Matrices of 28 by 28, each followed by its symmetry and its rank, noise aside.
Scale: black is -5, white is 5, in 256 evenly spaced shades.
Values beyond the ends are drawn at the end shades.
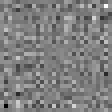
antisymmetric, rank four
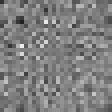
symmetric, rank five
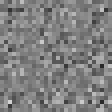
symmetric, rank four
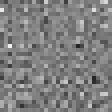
no symmetry, rank five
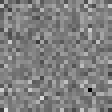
symmetric, rank five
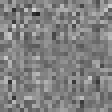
no symmetry, rank five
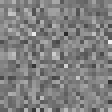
no symmetry, rank four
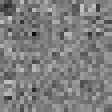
symmetric, rank five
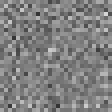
symmetric, rank five
